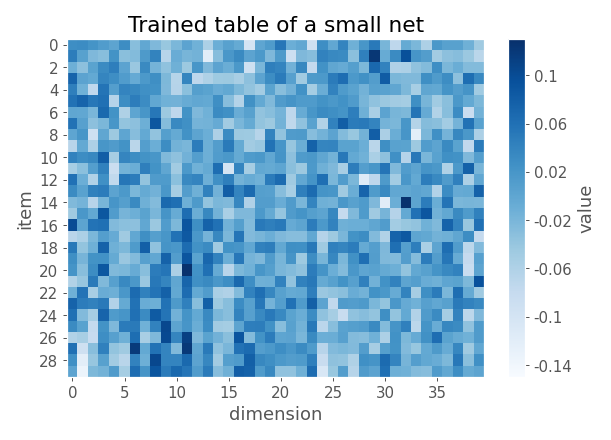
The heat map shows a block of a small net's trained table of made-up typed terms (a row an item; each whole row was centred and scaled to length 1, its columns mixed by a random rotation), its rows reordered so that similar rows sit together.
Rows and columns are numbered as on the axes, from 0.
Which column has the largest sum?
11
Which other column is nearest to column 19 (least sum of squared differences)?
35
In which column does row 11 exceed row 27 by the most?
38
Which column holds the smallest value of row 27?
1
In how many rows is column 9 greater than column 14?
18
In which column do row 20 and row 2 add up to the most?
3
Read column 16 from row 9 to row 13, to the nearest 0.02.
0 0 0.04 -0.02 0.04
